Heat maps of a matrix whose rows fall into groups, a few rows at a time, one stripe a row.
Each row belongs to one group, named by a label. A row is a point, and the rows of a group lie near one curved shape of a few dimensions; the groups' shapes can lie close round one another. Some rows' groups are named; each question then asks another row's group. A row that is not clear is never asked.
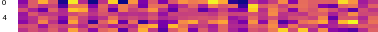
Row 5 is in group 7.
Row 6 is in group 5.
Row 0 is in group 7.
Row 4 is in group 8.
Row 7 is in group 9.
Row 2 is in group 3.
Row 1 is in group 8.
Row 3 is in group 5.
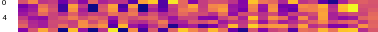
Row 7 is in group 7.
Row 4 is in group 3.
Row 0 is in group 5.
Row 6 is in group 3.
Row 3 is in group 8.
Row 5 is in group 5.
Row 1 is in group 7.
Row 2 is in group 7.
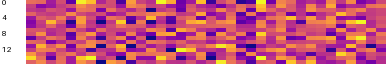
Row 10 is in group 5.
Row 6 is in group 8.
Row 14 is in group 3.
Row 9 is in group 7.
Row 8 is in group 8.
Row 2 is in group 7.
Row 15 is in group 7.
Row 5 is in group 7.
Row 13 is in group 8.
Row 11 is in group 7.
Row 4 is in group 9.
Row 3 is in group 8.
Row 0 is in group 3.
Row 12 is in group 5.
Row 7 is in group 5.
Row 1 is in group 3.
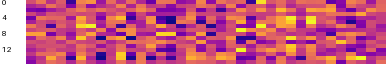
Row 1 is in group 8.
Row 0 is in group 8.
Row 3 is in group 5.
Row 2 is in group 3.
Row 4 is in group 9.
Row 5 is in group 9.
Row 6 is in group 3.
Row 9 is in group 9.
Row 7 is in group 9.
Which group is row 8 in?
8
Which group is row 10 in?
8
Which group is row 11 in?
9
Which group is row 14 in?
7
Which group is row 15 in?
8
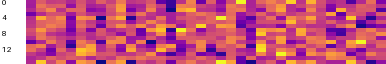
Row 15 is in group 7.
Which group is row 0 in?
9
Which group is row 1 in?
5
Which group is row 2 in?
5
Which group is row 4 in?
7
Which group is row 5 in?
9
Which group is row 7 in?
5
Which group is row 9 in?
5
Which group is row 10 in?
7
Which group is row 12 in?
3
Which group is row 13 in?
3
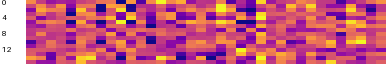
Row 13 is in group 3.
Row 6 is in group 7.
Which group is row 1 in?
7
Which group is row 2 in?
7
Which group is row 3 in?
8
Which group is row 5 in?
7
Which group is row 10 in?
7
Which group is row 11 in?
8
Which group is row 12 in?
9
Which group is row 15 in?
3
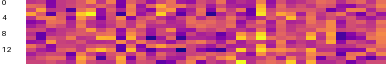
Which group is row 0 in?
5
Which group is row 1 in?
5
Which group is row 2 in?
8
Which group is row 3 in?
3
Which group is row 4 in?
9
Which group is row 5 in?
8
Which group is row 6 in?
8
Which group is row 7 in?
5
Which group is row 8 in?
3
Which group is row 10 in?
8
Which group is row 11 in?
5
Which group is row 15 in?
9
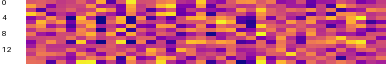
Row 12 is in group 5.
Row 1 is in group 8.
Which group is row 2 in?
3
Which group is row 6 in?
8
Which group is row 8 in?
3
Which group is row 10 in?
7
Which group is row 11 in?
5
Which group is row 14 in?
5
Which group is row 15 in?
3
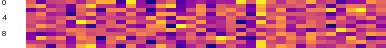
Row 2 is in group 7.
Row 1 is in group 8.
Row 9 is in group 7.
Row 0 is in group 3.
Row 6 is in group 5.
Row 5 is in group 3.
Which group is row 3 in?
8
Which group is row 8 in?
3
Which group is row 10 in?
7
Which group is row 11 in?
3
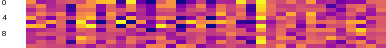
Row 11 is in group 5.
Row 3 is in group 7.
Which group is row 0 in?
3
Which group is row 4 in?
3
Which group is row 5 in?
7
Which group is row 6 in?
3
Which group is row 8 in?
5
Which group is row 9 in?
3
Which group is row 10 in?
8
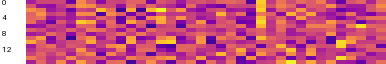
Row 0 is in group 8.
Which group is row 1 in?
3
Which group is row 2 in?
5
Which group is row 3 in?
7
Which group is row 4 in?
5
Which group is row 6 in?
7
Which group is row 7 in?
5
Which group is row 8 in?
8
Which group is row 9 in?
8
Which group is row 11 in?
5
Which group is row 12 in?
9
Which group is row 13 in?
7
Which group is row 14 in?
8
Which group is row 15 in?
9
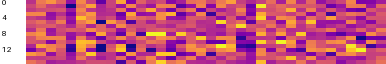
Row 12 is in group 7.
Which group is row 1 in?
8
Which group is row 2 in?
9
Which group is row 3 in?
8
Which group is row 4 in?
3
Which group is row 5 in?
7
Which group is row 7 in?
5
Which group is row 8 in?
5
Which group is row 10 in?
3
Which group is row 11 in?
7
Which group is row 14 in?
9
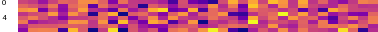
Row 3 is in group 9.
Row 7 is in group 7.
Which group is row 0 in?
3
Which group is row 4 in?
5
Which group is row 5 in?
3
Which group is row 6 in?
5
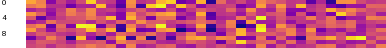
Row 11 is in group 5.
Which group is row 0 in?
8
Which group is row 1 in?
5
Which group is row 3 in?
8
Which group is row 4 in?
3
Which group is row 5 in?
8
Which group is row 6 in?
3
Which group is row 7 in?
3
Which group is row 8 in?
9
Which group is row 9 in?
7
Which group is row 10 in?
9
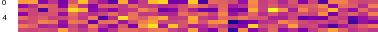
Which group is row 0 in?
8
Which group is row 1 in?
8
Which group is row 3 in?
8
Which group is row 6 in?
5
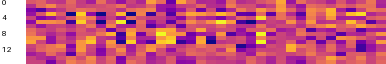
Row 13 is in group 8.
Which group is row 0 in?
5
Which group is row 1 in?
5
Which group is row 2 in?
3
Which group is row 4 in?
3
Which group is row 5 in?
7
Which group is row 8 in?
5
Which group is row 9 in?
8
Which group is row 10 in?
3
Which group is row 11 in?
9
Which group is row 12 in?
9
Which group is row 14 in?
5
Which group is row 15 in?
5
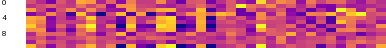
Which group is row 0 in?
3
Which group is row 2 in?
8
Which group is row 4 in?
8
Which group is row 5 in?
8
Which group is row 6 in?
3
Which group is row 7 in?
8
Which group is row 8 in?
9
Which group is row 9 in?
5
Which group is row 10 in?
5
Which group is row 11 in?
3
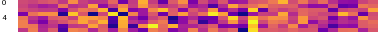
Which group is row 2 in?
5
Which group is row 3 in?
7
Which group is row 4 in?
3
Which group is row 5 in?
3
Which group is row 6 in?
5
